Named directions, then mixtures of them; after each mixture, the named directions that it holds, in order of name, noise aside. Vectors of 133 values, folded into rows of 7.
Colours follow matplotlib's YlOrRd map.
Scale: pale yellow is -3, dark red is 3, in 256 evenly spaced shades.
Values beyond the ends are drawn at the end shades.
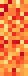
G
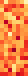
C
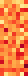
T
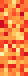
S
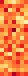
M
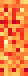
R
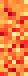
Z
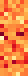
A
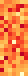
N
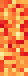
N, S.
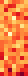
C, N.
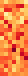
A, C, N.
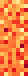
T.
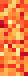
S.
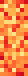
G, N, R.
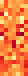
A, T.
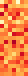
A, G, T.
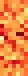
A.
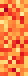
G, Z.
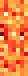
A, S, Z.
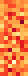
A, R, Z.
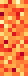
G, T.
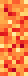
Z.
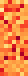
C, G, N.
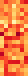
A, R, S.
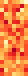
C, N, R.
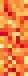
Z.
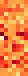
A.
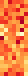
A, G, T.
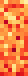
C.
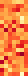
M, N, T.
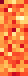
M.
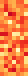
S, Z.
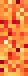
G, R.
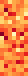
A, M, Z.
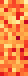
C.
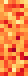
C.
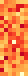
N.
